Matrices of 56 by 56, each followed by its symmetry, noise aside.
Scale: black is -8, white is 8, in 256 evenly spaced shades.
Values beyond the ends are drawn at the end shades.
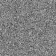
no symmetry.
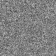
symmetric.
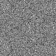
mirrored top to bottom.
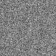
no symmetry.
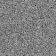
no symmetry.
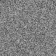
no symmetry.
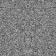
mirrored left to right.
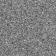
antisymmetric.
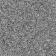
symmetric.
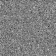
antisymmetric.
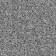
symmetric across the other diagonal.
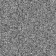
mirrored top to bottom.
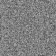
mirrored top to bottom.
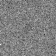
symmetric across the other diagonal.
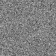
no symmetry.
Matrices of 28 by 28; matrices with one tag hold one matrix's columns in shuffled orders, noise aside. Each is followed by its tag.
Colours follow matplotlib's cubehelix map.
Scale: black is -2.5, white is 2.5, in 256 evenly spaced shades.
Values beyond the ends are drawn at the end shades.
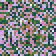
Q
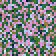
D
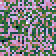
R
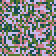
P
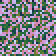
P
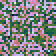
R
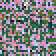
R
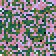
R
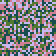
R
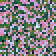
D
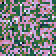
P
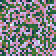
D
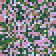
D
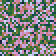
P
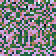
Q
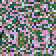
Q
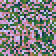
Q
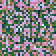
R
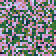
R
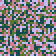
R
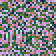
Q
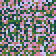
R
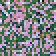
D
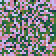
R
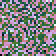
Q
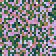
D
